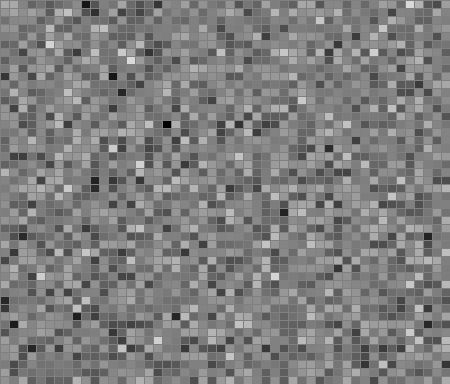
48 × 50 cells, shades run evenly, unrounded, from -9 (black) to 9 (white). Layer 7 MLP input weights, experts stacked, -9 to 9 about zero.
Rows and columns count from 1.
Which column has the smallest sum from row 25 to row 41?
48
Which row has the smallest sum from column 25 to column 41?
44
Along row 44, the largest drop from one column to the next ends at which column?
15
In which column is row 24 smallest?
11
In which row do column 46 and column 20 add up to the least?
40
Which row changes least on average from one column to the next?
38
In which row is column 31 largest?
35
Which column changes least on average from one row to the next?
18
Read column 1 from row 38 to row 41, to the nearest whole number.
-6 -5 1 -1
